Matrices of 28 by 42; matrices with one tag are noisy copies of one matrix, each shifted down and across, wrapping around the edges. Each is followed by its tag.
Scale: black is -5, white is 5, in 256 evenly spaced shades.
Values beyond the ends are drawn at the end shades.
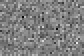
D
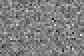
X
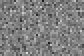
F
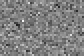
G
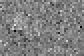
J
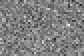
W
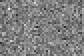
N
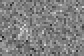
J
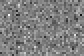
F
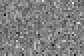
D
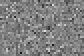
X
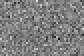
W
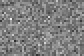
F
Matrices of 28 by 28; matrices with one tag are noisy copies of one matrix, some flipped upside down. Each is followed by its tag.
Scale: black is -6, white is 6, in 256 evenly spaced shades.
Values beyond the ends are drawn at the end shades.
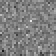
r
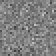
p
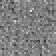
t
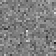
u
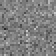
u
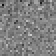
r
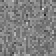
t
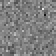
t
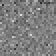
r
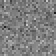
u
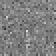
u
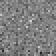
r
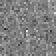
u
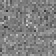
u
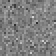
p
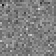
r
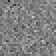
p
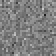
t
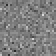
p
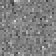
t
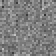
t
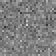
u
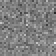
u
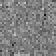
t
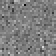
t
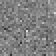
u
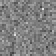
t
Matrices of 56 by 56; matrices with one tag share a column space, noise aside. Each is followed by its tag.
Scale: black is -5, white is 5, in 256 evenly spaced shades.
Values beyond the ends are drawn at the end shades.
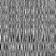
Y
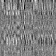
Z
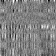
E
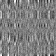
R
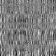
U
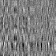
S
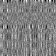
E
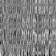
U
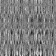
U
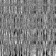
U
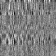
Z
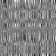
R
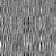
S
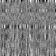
E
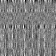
E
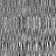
S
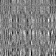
U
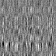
S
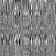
Z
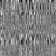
Z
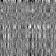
E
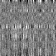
E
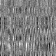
S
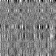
E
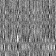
Y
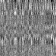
Z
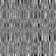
R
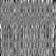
E
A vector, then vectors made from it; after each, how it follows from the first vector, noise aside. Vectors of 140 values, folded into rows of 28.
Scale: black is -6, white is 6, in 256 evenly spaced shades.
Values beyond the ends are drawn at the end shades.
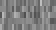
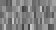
wrapped around.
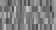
wrapped around.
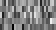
negated, scaled up.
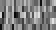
negated, scaled up.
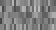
wrapped around, negated.
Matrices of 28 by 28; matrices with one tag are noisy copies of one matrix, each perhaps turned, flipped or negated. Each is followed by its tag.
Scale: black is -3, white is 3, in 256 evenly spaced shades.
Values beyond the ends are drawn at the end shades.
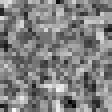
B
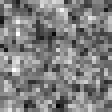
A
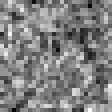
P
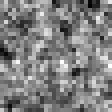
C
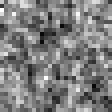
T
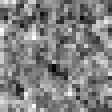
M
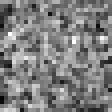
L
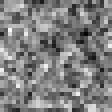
P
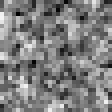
C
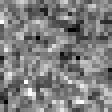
P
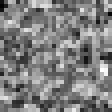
B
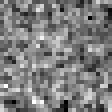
L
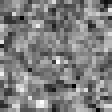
B
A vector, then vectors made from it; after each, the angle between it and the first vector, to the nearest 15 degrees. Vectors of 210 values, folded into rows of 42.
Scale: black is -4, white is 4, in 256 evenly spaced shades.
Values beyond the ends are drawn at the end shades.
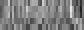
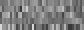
60 degrees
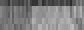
120 degrees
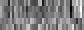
165 degrees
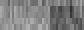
120 degrees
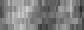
60 degrees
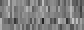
45 degrees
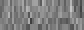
30 degrees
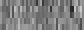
135 degrees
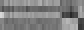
105 degrees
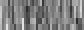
135 degrees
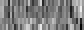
150 degrees
